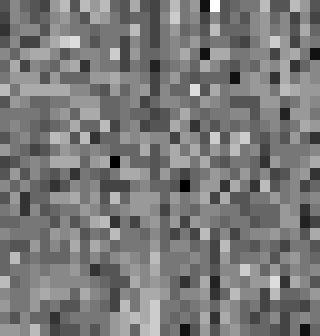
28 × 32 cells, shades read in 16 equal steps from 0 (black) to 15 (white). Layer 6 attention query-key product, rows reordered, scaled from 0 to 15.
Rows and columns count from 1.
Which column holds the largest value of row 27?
16
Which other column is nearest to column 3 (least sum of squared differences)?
17
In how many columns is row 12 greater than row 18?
15
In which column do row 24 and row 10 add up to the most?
28
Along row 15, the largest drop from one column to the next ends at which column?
32
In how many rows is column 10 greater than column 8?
10
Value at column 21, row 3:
5
